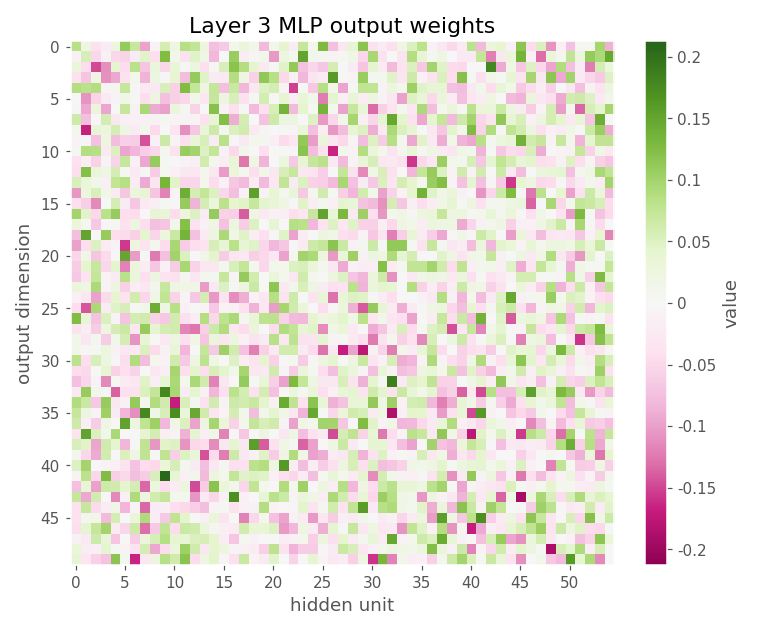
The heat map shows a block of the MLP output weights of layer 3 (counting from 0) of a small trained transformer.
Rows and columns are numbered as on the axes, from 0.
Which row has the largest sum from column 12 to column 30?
34
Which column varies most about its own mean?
32
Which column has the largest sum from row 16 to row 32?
10
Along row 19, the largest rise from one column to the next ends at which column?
6
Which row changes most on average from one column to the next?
37
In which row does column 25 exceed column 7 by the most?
0
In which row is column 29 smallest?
29
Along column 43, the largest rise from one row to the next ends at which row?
44
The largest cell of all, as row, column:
41, 9
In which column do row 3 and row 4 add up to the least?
22
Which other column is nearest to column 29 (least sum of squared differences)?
25
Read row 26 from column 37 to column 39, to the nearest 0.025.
0.075 -0.05 0.075
